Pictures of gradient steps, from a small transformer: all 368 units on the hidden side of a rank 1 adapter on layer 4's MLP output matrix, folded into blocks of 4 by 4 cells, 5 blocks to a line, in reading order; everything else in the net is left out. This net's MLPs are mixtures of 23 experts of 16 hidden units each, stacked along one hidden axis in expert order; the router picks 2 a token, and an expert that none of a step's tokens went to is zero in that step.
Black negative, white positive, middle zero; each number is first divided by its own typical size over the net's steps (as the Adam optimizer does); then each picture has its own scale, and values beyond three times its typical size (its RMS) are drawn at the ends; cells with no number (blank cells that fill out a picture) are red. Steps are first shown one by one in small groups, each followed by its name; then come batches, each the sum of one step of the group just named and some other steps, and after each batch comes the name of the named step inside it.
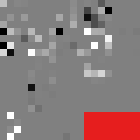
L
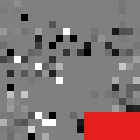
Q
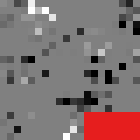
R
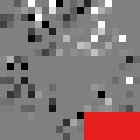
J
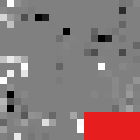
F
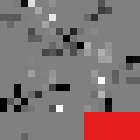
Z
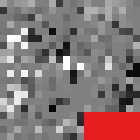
J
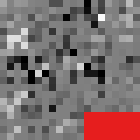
J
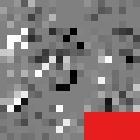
Z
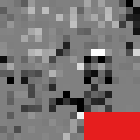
R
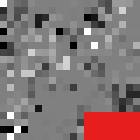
L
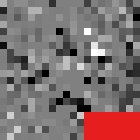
L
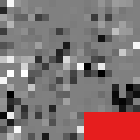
F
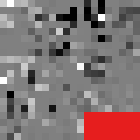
F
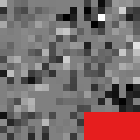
Q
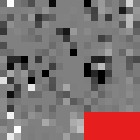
F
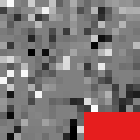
F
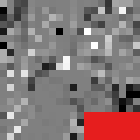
L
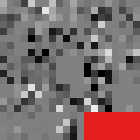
Z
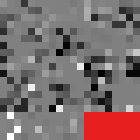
Z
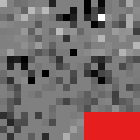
R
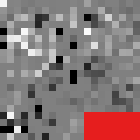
L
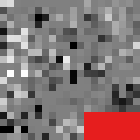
F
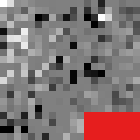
F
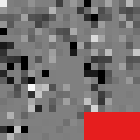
J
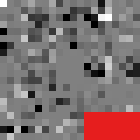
J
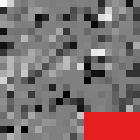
F
